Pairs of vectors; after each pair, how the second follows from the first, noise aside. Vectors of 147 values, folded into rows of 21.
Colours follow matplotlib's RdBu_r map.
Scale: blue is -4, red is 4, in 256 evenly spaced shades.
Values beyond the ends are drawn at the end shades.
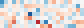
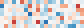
sign-scrambled.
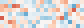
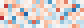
sign-scrambled.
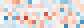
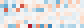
wrapped around, negated, partly zeroed.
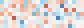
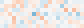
shrunk.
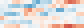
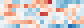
negated.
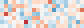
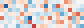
reversed.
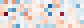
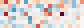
sign-scrambled.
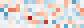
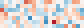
negated.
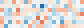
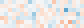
wrapped around, shrunk.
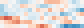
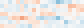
wrapped around, shrunk.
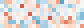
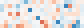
wrapped around, negated, partly zeroed.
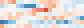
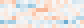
shrunk.
